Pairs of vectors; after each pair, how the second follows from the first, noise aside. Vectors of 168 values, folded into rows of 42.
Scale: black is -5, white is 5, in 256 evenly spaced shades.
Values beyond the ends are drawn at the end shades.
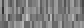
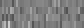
wrapped around, negated, partly zeroed.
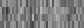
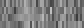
reversed.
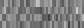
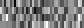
reversed, scaled up.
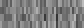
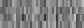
copied.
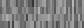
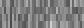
reversed, negated.
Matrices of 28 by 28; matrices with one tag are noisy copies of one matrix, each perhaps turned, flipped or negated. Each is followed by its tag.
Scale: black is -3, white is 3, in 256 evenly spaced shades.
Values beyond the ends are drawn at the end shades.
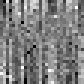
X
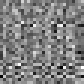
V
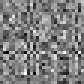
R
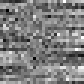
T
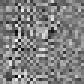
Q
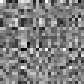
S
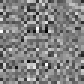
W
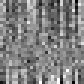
X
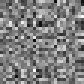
S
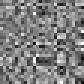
S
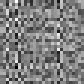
V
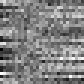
X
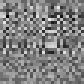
Q
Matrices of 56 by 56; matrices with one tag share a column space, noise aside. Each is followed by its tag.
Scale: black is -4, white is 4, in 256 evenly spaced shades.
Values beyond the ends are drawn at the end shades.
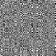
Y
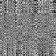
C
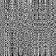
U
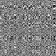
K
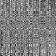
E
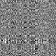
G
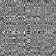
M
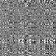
G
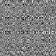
M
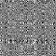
G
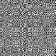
Y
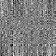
E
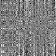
E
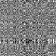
G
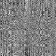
E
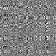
K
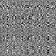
K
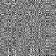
Y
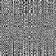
C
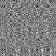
Y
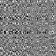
M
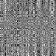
E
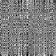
U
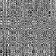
E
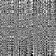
C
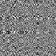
M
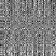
E
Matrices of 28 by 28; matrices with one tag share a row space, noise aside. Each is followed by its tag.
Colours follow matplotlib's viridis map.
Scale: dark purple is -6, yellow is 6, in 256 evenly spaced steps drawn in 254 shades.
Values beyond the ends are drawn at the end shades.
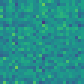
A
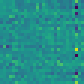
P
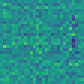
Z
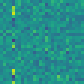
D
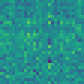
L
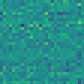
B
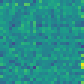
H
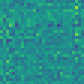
P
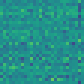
B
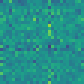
L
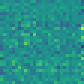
H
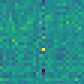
A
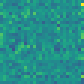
H
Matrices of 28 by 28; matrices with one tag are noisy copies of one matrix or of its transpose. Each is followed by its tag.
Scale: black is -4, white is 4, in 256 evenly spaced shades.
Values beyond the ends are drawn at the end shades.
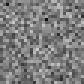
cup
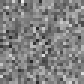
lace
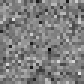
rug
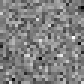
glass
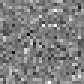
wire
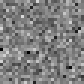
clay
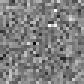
wire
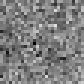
wire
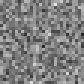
clay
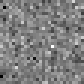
cup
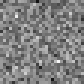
rug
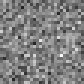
glass
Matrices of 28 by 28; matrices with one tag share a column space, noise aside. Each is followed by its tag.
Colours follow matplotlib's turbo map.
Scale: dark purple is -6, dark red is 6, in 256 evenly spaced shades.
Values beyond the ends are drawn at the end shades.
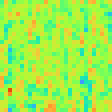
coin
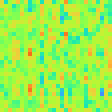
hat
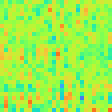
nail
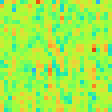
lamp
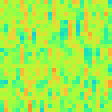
coin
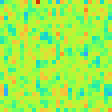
hat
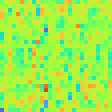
nail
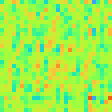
lamp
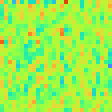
hat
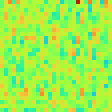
hat
